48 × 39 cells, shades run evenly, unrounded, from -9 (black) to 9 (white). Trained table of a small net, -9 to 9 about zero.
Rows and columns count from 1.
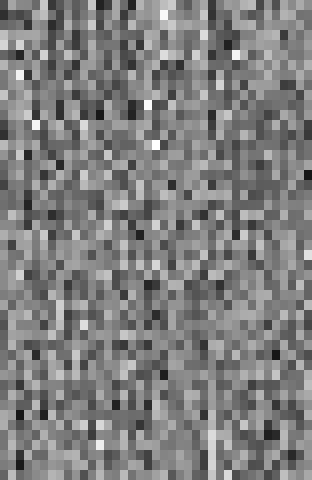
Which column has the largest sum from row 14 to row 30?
3
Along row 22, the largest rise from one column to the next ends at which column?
31
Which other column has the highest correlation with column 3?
19
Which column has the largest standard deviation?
27
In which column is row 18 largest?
11
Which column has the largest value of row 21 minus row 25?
14
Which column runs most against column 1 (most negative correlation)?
18
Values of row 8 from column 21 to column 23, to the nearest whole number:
-1 -3 -2
